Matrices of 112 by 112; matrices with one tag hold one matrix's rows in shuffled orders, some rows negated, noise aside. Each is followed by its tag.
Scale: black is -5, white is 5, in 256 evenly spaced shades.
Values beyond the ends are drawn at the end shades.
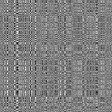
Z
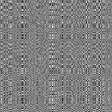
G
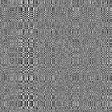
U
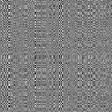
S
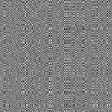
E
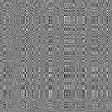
E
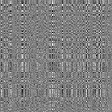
G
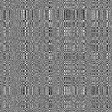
E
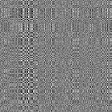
U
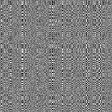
G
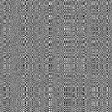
E
